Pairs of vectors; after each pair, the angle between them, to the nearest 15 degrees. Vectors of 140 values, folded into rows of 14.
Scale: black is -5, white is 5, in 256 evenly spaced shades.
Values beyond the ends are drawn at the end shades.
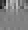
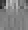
15 degrees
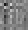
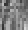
60 degrees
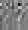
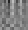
105 degrees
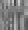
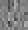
120 degrees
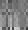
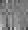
30 degrees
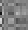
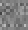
60 degrees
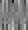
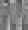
105 degrees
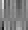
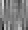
30 degrees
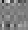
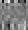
30 degrees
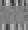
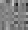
120 degrees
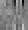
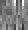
165 degrees
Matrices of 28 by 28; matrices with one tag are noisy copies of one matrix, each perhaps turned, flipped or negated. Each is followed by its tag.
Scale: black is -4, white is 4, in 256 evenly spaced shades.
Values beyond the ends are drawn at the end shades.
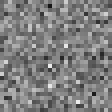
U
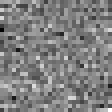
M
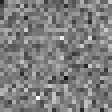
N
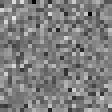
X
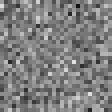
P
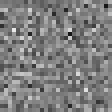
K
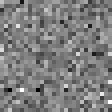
N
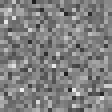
X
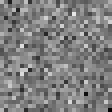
N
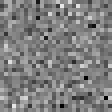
P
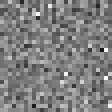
P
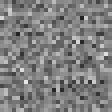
K
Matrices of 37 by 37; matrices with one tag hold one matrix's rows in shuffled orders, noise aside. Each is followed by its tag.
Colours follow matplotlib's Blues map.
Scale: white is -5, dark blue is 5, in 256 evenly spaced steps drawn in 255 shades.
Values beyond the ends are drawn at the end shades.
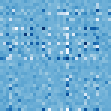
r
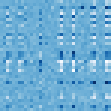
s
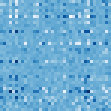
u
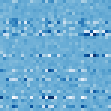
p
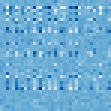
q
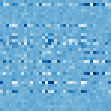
p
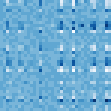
s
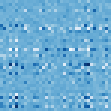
u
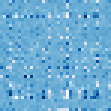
r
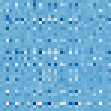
q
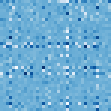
r
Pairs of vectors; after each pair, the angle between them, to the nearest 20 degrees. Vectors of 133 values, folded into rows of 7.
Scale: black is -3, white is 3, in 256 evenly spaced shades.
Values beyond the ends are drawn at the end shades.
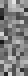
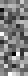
60 degrees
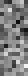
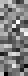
140 degrees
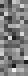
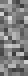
140 degrees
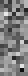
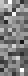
140 degrees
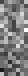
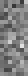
80 degrees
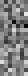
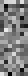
100 degrees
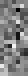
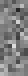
20 degrees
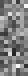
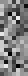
140 degrees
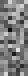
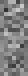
60 degrees
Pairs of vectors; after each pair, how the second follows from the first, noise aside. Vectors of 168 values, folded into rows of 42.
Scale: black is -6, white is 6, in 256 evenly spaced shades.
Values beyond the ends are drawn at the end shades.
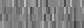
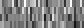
scaled up.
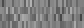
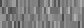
wrapped around, negated.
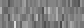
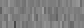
negated, shrunk.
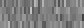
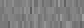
negated, shrunk.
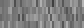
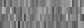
shuffled.
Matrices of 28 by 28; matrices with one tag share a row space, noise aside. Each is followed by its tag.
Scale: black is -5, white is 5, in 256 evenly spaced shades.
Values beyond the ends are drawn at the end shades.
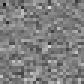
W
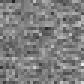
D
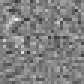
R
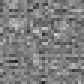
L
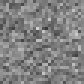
W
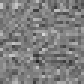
L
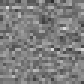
D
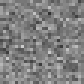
W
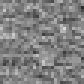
D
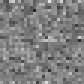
W
